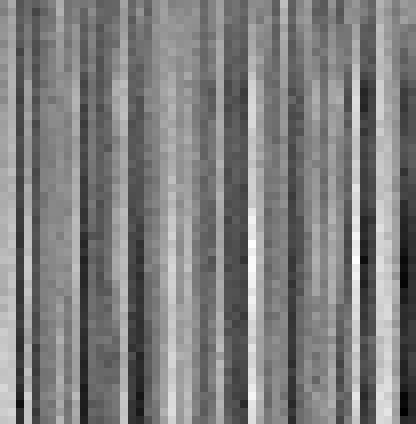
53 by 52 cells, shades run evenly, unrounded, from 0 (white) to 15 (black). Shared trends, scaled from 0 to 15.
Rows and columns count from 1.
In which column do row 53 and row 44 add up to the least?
32
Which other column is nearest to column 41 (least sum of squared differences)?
35
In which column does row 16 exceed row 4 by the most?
51
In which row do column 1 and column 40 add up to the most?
2
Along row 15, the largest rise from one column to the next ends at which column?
46
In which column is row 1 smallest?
36
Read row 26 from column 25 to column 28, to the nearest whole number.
7 9 9 5
